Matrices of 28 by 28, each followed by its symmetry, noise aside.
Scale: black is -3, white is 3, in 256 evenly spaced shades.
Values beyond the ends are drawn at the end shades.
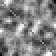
same after a half turn.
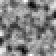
same after a half turn.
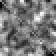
symmetric across the other diagonal.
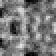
mirrored top to bottom.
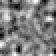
antisymmetric.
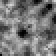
symmetric across the other diagonal.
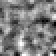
antisymmetric.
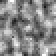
same after a half turn.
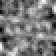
same after a half turn.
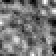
symmetric across the other diagonal.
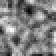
antisymmetric.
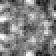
mirrored top to bottom.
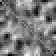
same after a half turn.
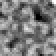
symmetric across the other diagonal.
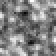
same after a half turn.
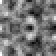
mirrored top to bottom.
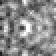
mirrored top to bottom.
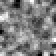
antisymmetric.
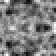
mirrored top to bottom.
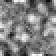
same after a half turn.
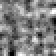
antisymmetric.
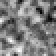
antisymmetric.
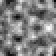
mirrored top to bottom.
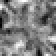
antisymmetric.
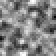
same after a half turn.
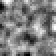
antisymmetric.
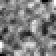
antisymmetric.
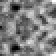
mirrored top to bottom.
